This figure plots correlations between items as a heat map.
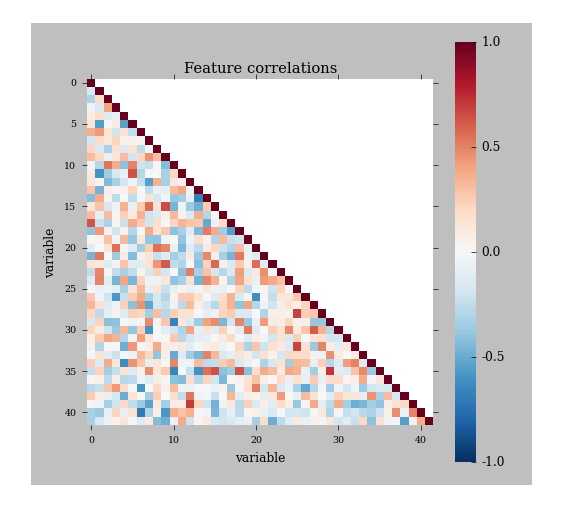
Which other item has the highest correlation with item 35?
29
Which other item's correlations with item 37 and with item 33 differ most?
6
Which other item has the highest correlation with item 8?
20
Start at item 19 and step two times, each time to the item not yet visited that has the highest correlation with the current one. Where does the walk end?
27
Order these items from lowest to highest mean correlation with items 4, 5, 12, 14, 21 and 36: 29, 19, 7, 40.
7, 19, 40, 29
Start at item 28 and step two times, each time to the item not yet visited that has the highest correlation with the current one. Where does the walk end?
32
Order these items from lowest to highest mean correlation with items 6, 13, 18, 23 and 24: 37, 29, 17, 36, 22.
37, 17, 36, 22, 29
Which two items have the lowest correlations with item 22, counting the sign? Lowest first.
41, 13
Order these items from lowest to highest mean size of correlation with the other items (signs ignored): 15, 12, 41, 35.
41, 12, 15, 35
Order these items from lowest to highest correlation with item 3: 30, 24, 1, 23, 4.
24, 30, 23, 1, 4
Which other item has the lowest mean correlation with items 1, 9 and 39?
5
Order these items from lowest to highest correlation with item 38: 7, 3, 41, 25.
41, 7, 3, 25
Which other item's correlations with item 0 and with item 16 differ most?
2
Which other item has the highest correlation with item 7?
15
